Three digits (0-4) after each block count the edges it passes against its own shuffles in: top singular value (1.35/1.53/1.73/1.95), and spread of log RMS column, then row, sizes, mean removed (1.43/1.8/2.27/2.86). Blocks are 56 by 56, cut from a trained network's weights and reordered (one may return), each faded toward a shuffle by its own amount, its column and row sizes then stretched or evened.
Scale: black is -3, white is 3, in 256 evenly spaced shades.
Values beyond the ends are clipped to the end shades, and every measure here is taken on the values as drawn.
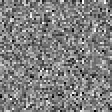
2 1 1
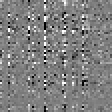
3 4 3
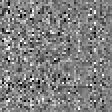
0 4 2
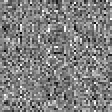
4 3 0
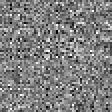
4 2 2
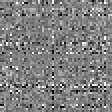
2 3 4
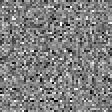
3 1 3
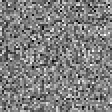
1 0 0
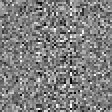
4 3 1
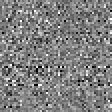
2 2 3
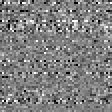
2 0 4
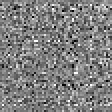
1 2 3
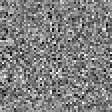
2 1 1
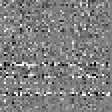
1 3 4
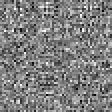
3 1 2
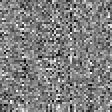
3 3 0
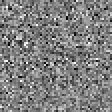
0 1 2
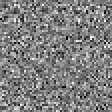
3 1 2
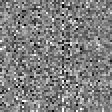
1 3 0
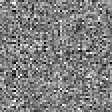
2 1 0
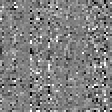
1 4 2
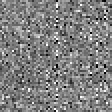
1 3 1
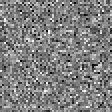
3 0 2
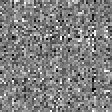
1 3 2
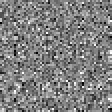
3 2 1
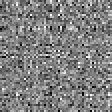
3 2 3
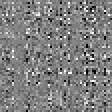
2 4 4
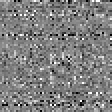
0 2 4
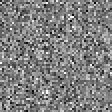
2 0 0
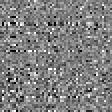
4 2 4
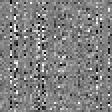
0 4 2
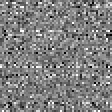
1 1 4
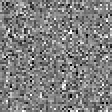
1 3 1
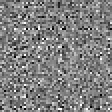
1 2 3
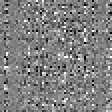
1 4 3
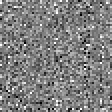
0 3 0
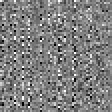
4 4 1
